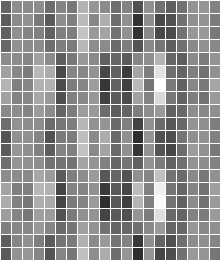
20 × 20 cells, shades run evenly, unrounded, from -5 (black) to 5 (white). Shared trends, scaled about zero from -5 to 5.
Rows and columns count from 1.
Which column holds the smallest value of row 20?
13
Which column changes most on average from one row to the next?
15
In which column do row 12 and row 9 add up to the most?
8
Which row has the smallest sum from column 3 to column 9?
19
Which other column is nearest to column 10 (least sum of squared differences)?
12
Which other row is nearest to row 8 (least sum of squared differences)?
17
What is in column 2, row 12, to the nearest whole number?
1
